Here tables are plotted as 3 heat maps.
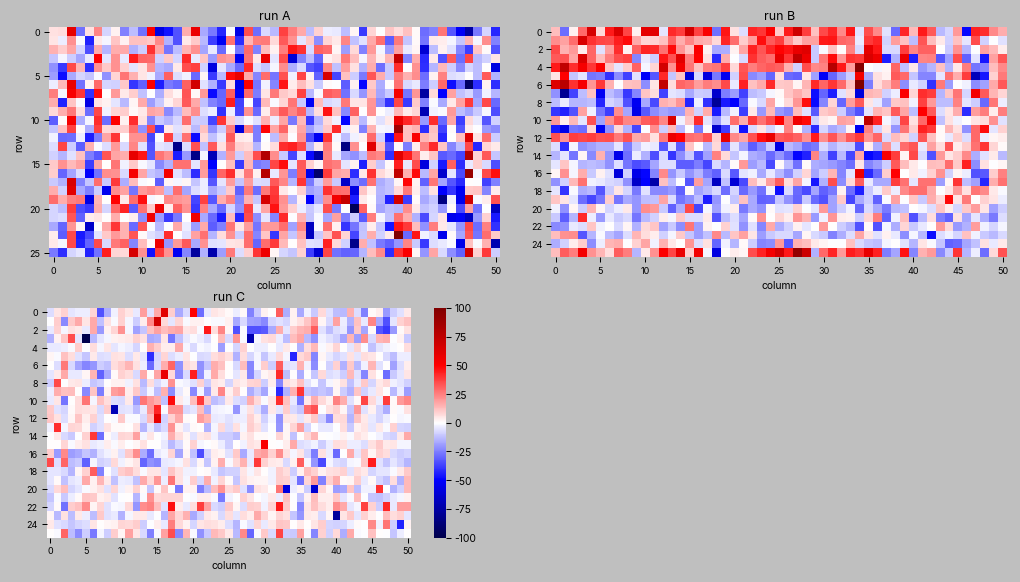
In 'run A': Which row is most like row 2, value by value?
9
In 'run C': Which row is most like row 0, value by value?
7
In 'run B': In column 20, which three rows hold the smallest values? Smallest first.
17, 8, 16
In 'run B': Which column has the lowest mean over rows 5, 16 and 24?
47
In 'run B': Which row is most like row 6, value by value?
4
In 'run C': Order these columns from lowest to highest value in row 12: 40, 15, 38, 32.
32, 38, 40, 15
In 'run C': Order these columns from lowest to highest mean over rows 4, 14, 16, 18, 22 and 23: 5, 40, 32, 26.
40, 26, 5, 32
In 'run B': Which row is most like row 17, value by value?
8
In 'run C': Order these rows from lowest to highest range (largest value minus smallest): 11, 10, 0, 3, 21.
21, 10, 0, 11, 3
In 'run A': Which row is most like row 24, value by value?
20
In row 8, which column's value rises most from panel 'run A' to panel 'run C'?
1
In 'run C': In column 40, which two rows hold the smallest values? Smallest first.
23, 16
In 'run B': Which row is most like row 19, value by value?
15
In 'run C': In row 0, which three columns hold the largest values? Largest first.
16, 20, 32
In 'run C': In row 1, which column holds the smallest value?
47
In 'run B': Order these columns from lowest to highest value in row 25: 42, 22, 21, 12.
21, 42, 22, 12
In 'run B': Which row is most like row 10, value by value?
2
